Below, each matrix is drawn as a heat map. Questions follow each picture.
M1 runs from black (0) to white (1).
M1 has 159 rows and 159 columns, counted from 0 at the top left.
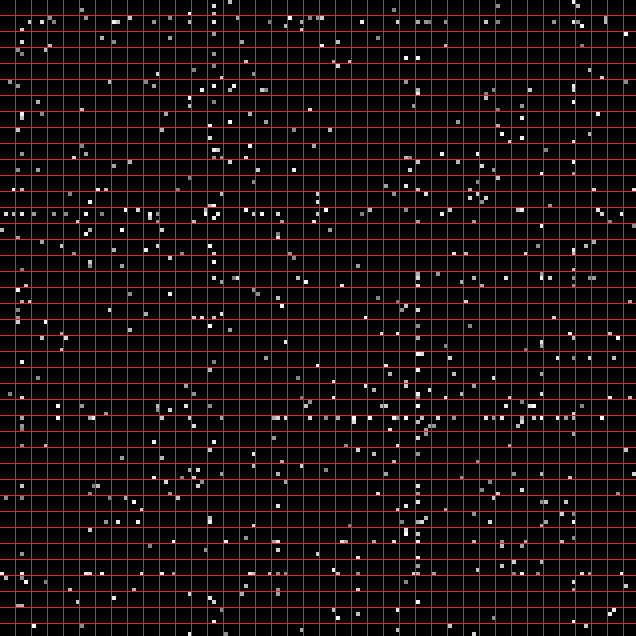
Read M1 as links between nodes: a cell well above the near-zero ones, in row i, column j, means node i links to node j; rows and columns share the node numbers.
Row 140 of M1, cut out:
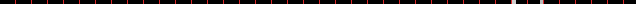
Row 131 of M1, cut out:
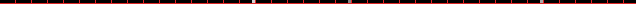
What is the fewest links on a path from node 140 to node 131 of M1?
2
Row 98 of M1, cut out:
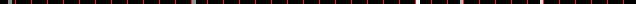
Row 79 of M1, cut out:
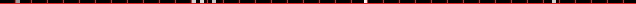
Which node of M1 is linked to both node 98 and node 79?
node 48
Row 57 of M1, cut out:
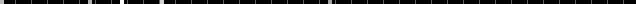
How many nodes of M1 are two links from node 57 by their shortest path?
9
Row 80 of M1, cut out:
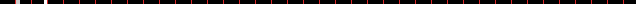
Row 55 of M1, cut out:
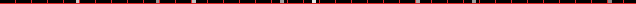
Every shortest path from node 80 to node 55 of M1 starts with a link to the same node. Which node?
node 4
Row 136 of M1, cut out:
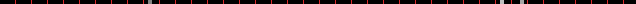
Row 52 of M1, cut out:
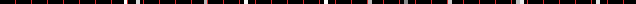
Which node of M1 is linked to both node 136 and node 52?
node 130
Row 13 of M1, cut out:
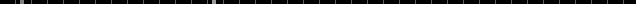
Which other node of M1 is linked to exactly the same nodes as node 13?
node 90
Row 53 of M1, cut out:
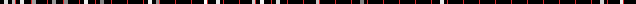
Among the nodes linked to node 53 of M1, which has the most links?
node 5
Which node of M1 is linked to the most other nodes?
node 104
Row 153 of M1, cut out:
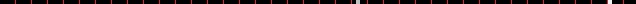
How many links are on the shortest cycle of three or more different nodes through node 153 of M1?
6
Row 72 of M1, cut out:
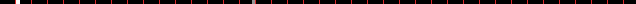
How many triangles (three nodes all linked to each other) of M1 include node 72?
0
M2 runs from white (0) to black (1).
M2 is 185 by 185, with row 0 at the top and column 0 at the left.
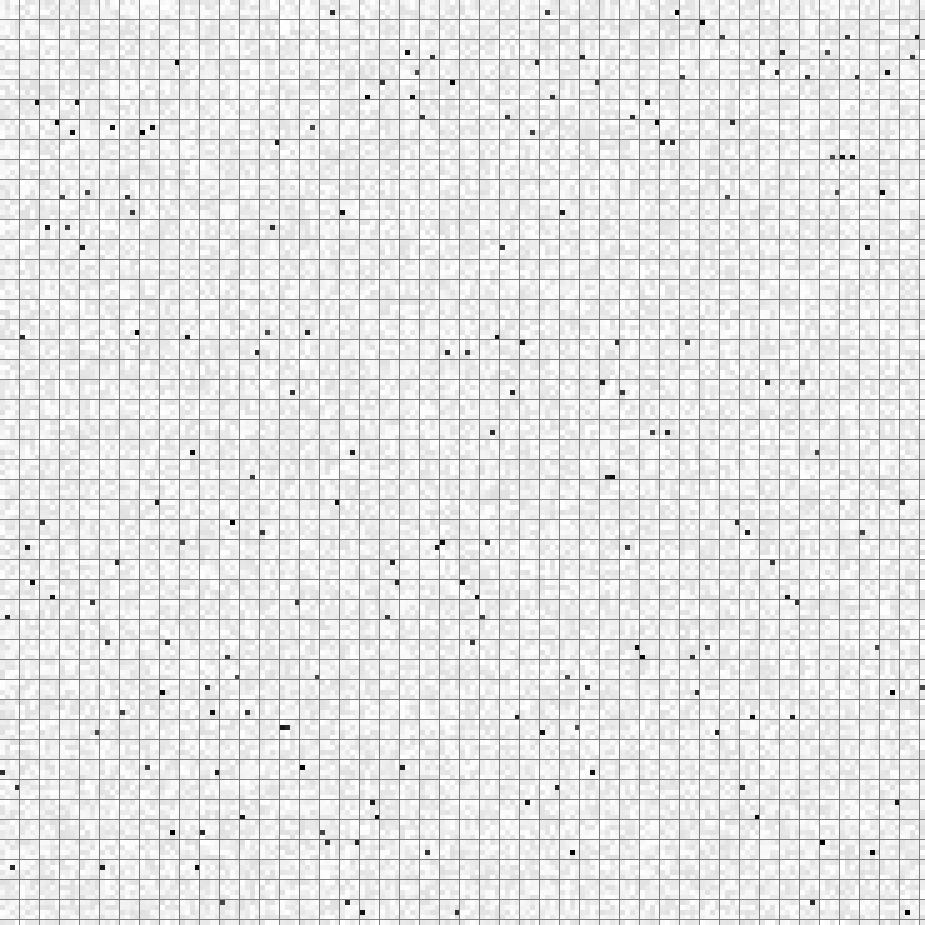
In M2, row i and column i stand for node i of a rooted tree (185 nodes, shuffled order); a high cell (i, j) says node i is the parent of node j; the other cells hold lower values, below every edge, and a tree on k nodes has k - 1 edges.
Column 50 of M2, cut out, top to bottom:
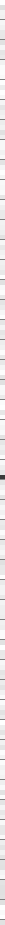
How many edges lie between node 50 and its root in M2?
5
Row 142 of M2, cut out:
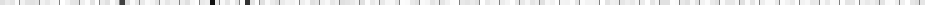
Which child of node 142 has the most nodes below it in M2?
49
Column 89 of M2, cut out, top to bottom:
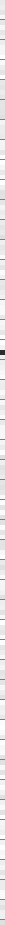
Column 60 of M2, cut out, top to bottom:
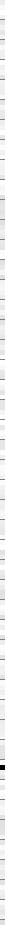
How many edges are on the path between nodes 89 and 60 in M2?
6
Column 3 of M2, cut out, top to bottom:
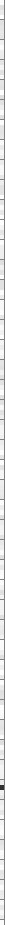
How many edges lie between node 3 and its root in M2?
5
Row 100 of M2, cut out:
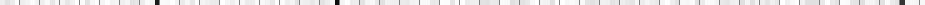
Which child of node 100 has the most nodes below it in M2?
31
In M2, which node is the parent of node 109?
2
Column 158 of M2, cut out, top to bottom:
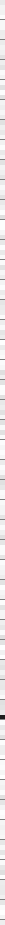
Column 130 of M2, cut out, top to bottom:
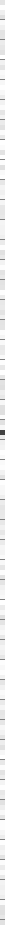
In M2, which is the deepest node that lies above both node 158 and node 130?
24
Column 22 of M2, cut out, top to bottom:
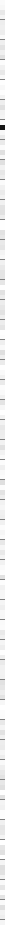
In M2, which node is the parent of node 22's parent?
39
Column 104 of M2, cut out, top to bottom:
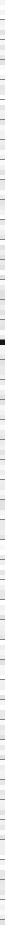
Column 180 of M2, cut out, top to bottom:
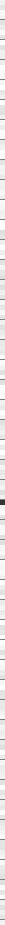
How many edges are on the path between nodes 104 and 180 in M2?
6
